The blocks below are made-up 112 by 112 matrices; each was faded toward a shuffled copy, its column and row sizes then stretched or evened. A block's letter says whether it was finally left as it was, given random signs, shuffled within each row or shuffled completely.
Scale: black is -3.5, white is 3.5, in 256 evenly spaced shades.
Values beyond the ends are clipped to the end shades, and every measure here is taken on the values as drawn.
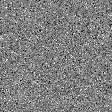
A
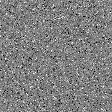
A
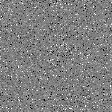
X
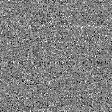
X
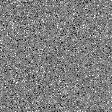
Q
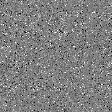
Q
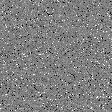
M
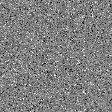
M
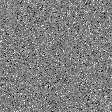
A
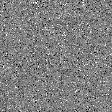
Q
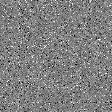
Q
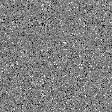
Q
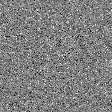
M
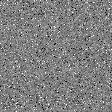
M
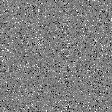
X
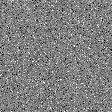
A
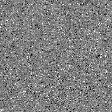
X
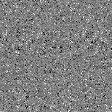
X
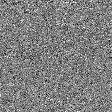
M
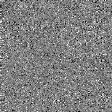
X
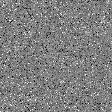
M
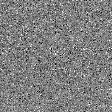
Q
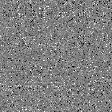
X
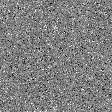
A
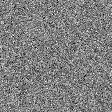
A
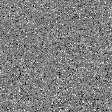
Q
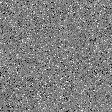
A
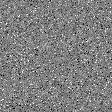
A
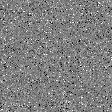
M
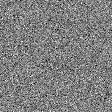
A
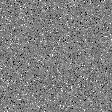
A
